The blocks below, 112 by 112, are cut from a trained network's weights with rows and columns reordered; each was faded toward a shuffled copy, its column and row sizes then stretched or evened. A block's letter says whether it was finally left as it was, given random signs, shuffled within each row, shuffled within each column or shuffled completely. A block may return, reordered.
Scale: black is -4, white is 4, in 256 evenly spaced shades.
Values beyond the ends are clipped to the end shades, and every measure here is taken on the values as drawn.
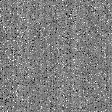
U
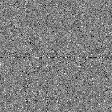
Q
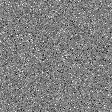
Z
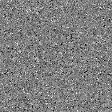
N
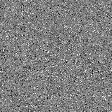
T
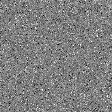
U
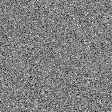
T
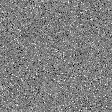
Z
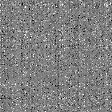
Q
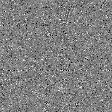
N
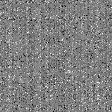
Q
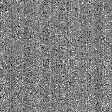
Q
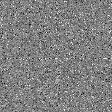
N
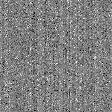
U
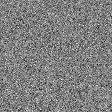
T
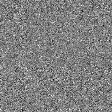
N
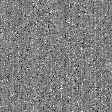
U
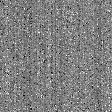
U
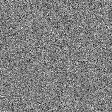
T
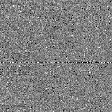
Q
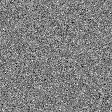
Z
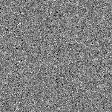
U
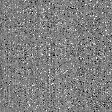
Q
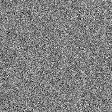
N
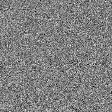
N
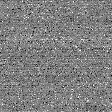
T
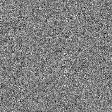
N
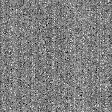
U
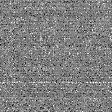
Q
